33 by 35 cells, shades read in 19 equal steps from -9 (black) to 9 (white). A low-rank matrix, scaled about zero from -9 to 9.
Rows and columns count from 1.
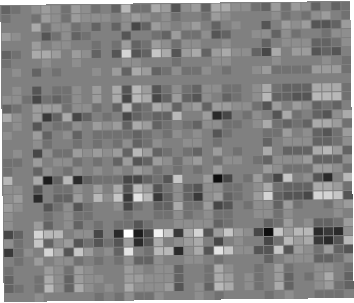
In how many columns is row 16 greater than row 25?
9
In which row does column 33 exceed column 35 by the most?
22
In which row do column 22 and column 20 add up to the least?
20
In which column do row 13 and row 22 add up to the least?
13
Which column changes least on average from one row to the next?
3
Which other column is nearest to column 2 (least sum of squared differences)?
26
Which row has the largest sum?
28
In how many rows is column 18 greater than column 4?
13
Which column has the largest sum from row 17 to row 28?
29
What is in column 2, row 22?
2
